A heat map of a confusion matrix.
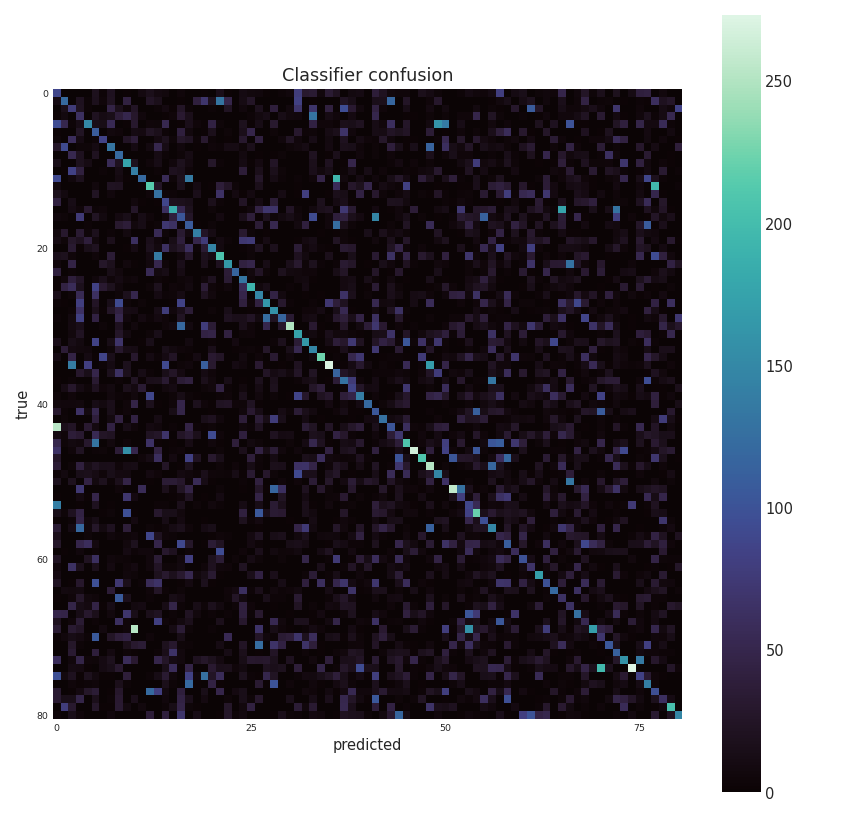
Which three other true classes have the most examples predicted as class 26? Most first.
71, 54, 69
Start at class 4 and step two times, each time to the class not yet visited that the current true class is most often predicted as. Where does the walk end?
31
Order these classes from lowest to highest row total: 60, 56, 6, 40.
40, 6, 60, 56
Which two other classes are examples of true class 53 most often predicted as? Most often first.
0, 74
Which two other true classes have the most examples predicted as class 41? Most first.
16, 78
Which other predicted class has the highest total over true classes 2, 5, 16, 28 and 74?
37
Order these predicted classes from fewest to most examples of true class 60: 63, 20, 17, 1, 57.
1, 20, 63, 57, 17
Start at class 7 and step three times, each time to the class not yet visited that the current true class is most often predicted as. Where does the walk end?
3
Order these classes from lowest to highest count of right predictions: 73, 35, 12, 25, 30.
73, 25, 12, 30, 35
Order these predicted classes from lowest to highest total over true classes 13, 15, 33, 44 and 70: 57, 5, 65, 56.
57, 56, 5, 65
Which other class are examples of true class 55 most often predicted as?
78
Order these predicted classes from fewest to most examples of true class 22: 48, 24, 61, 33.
48, 33, 24, 61
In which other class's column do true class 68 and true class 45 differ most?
5
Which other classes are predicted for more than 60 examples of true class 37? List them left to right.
38, 56, 76
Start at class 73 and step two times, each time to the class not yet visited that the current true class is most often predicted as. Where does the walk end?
19
